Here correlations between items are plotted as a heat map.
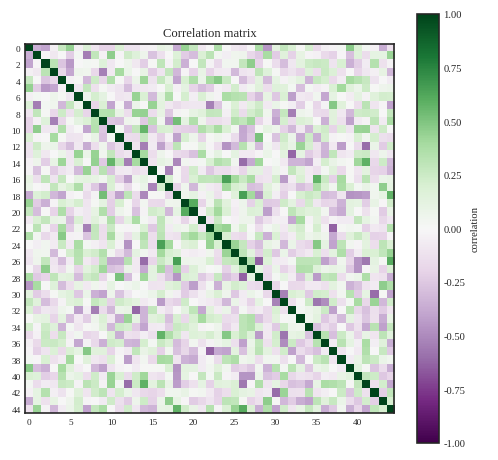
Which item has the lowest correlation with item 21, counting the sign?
32
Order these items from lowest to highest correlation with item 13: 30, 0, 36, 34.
36, 34, 0, 30
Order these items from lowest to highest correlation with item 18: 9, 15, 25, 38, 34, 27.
38, 15, 25, 34, 27, 9
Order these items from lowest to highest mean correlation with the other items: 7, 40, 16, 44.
7, 40, 44, 16
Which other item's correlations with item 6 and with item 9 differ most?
17
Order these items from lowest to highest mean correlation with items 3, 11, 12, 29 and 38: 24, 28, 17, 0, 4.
4, 0, 24, 28, 17
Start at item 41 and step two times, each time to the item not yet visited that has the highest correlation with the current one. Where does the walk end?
10
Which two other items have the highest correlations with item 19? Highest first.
20, 0
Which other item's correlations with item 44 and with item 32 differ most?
8
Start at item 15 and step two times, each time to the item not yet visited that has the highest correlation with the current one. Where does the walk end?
37
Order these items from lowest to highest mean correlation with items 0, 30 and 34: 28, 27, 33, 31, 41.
41, 31, 33, 27, 28
